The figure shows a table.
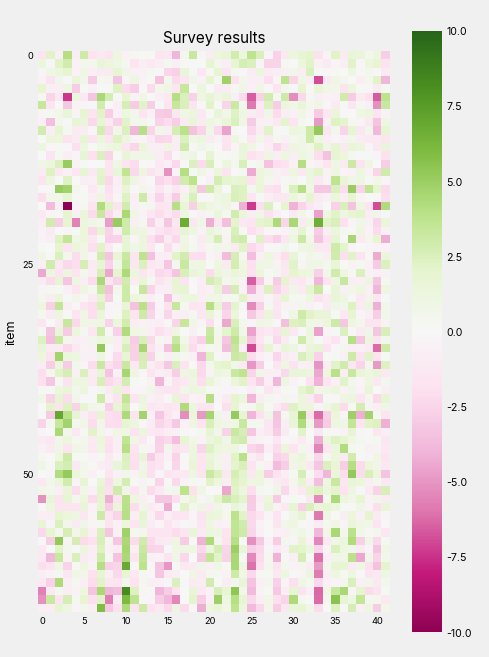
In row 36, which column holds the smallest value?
19
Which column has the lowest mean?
25
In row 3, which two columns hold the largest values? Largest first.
22, 29
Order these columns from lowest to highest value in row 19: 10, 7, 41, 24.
41, 24, 7, 10
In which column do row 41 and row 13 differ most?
3
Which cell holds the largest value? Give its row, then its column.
64, 10
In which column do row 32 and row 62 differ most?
33
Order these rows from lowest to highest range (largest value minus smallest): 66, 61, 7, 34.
7, 34, 66, 61
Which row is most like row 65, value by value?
53
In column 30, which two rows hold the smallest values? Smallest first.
5, 18
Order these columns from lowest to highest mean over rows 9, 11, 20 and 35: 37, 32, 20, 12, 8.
8, 20, 37, 32, 12
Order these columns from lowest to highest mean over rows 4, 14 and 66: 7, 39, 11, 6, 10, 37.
11, 6, 39, 37, 10, 7
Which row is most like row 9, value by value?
24
